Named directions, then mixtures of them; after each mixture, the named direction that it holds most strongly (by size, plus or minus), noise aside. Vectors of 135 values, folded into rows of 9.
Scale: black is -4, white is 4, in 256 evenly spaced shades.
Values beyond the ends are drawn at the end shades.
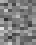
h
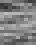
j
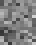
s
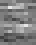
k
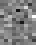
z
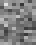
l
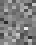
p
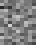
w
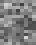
l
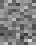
s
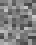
p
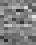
z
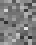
p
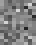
p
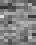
j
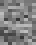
s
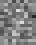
z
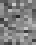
l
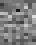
z
